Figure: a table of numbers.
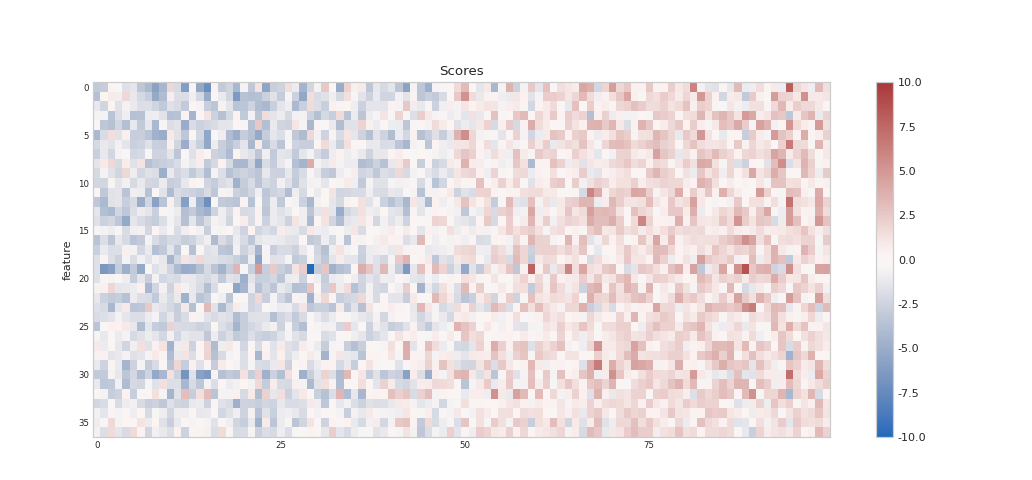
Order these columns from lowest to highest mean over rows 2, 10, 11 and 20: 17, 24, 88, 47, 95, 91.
24, 17, 47, 88, 91, 95
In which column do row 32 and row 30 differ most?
94
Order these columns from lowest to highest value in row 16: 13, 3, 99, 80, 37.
13, 3, 37, 80, 99
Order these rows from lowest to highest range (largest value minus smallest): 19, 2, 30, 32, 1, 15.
15, 2, 32, 1, 30, 19
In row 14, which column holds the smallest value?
4
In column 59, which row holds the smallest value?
8
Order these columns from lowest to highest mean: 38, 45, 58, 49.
38, 45, 49, 58
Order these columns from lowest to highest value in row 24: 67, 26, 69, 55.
26, 55, 69, 67
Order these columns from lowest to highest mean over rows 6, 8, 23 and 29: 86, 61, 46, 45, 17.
17, 46, 45, 61, 86
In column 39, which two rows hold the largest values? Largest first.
19, 31
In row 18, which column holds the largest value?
82
